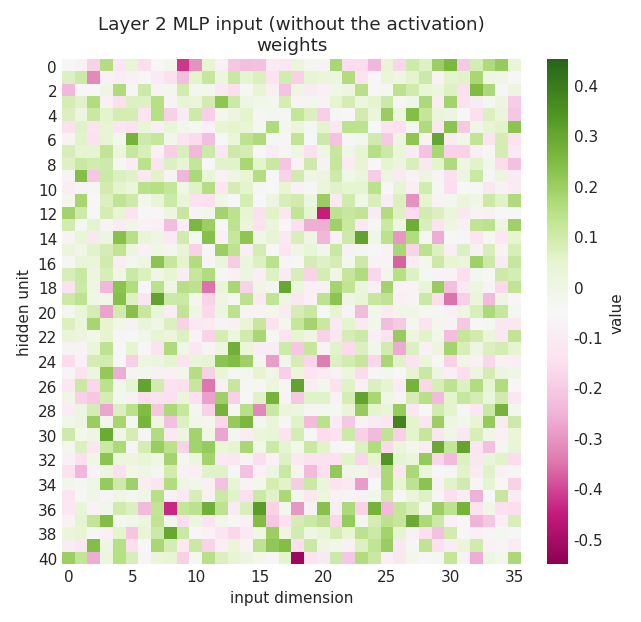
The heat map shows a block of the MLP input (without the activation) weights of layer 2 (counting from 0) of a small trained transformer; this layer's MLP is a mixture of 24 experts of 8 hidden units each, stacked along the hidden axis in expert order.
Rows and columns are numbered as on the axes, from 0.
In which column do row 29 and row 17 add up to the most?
26
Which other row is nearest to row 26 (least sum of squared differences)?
6
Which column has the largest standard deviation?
11
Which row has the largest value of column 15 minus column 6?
36
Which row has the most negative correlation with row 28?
30
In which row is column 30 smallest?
19
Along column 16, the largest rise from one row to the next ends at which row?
38
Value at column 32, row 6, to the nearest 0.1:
0.1
